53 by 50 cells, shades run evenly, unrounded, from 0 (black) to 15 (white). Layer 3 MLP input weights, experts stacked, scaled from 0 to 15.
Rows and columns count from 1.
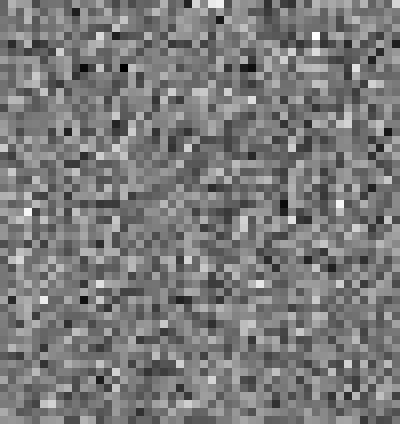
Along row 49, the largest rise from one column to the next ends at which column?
15
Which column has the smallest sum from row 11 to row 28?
36
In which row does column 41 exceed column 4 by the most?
31
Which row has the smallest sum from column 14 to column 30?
38
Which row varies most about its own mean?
9
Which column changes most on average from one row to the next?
13
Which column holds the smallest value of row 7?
48
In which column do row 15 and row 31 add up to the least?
19
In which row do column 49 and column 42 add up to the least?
34
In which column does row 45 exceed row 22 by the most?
41
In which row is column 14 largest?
24
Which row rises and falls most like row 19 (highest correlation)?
28
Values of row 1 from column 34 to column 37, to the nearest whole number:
3 8 4 3
